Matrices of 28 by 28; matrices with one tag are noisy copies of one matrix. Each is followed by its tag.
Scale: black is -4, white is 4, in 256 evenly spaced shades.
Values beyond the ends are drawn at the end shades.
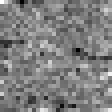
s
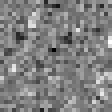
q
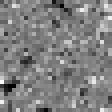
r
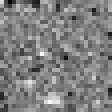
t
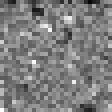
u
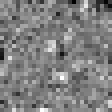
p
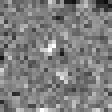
p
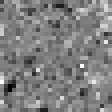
r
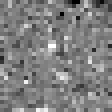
p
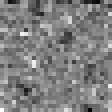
u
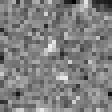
p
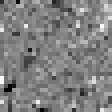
r
